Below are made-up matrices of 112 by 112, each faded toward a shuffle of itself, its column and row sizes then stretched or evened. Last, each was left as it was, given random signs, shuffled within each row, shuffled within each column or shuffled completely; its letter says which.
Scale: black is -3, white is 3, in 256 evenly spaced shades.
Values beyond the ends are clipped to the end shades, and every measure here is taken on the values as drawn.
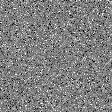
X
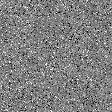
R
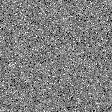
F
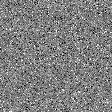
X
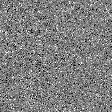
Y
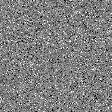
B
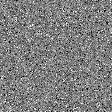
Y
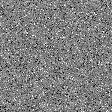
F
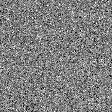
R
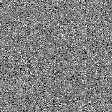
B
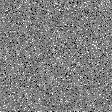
X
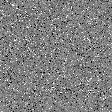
X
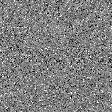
B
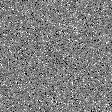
F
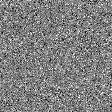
X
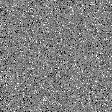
Y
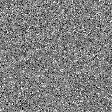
Y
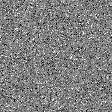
X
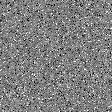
F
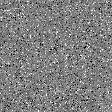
R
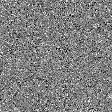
B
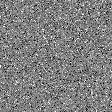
F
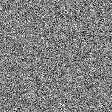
B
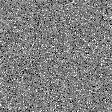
X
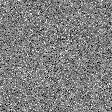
F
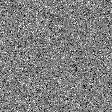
R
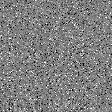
B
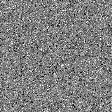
R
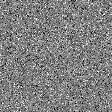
Y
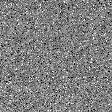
X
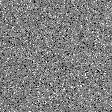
F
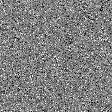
Y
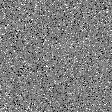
F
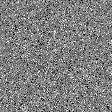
R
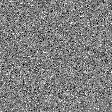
X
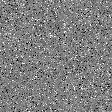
F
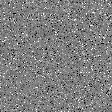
Y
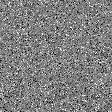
X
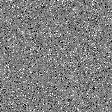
R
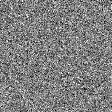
B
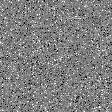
R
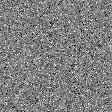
R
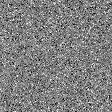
F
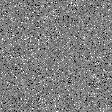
B
